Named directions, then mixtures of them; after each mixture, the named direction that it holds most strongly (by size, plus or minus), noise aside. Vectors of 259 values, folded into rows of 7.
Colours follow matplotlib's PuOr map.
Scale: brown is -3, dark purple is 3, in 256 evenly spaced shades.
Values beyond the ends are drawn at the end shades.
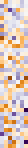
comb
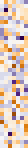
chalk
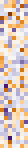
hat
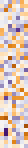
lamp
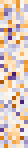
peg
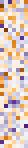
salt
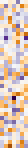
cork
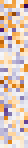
hat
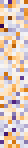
salt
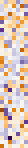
hat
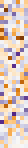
chalk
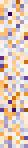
hat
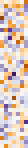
peg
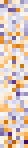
comb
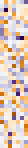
chalk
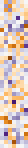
lamp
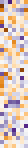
salt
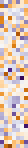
salt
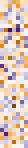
peg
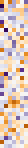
salt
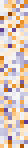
hat
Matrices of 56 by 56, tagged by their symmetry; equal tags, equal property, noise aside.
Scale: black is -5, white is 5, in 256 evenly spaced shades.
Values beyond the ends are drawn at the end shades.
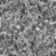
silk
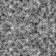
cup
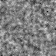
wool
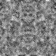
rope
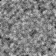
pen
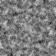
silk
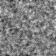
wool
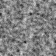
silk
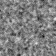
wool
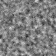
wool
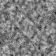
silk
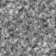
silk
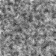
pen
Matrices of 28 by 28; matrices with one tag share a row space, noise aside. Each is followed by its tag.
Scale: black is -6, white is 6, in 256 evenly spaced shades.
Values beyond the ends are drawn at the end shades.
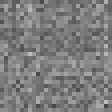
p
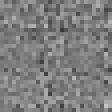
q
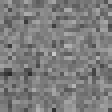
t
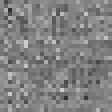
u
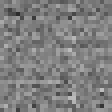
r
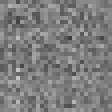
r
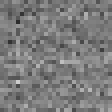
r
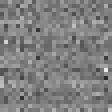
p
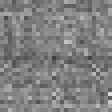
t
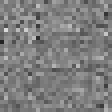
p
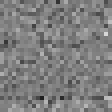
q
